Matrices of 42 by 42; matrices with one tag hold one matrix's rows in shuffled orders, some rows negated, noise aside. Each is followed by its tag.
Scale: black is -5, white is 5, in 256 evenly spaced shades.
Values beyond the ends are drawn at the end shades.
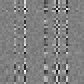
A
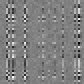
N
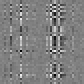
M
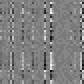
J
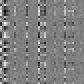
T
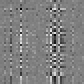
M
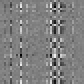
M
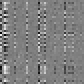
T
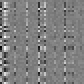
T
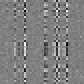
A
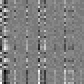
T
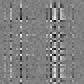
M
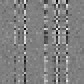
A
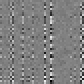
J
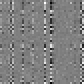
J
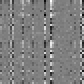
J
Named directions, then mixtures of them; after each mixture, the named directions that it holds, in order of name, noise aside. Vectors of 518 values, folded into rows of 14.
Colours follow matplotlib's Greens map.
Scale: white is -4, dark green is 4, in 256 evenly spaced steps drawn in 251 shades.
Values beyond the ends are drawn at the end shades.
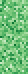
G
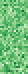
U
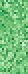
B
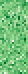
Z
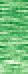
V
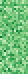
G, U.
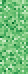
G.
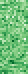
U, V, Z.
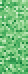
G, V.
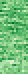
G, V.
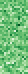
U, V, Z.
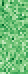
B, G.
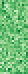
B, G, Z.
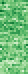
B, G, V.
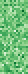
U.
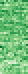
B, V.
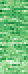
G, V.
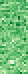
V, Z.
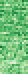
B, V.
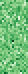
Z.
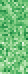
B, U, V.
